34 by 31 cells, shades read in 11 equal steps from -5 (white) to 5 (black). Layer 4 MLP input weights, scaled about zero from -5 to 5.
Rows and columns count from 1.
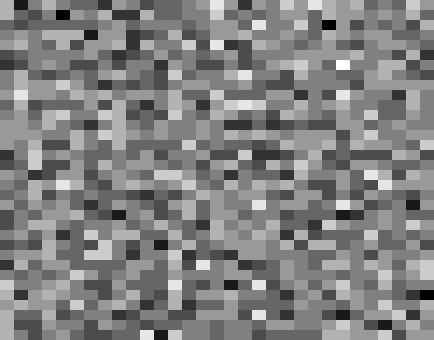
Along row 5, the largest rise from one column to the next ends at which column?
17
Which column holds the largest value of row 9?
8
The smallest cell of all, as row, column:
7, 25
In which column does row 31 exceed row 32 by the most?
19
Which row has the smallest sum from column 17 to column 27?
11
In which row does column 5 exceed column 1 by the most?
2
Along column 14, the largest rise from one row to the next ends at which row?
26
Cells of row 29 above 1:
5
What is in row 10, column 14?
1
